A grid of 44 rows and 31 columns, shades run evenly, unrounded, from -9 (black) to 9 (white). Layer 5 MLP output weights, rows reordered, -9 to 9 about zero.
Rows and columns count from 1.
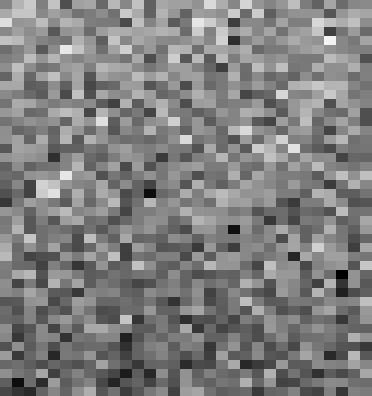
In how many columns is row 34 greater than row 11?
8
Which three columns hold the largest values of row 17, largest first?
25, 22, 23
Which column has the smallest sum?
11
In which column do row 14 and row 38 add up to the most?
9
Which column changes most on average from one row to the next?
28
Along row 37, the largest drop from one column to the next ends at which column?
17
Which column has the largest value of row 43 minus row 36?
16
